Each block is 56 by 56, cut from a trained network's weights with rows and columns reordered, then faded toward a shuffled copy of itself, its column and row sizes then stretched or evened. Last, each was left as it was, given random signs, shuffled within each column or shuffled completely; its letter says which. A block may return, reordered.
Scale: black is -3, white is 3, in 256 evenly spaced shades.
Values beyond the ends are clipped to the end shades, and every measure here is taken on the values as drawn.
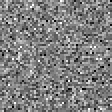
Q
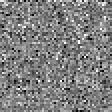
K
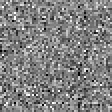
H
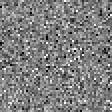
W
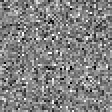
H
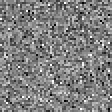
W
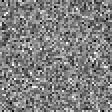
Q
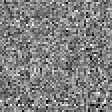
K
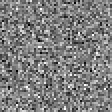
H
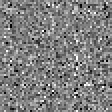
H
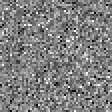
Q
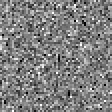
Q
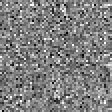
K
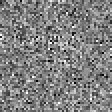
H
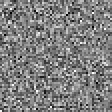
K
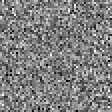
W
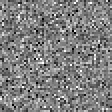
Q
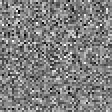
K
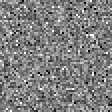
Q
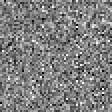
W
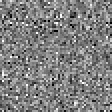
K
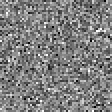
Q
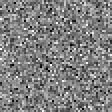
Q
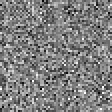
W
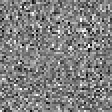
K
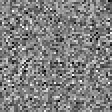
K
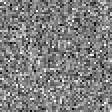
Q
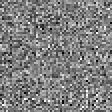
K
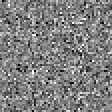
H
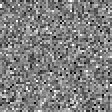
Q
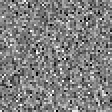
Q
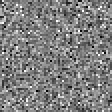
W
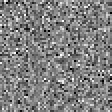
H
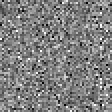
W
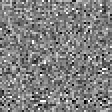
K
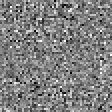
H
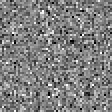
K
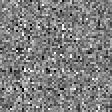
H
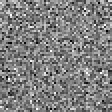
H
